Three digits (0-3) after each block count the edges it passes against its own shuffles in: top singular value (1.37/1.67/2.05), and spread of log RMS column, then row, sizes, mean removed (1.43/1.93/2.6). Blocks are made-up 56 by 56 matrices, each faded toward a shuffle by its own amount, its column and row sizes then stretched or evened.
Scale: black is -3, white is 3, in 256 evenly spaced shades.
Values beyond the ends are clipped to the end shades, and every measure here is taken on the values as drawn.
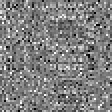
3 0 0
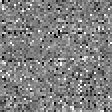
1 1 1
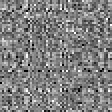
3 1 2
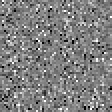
0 2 0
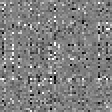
2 3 2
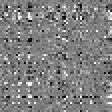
3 2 3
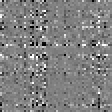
2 3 3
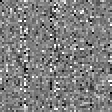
1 3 0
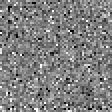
0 1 1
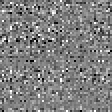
0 2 3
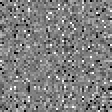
2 2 1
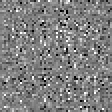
0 2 2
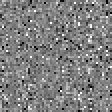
1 2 0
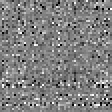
1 2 3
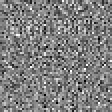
3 1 0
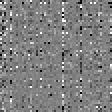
1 3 2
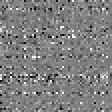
0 2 3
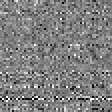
3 0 3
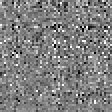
2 2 2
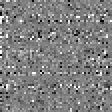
1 2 3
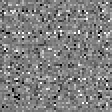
0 2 2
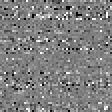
0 1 3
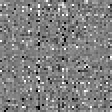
1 2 2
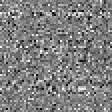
2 0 2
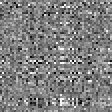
3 1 3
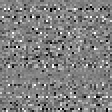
1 0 3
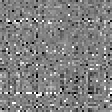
3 1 2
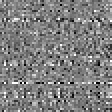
3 1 3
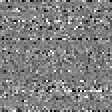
0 0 3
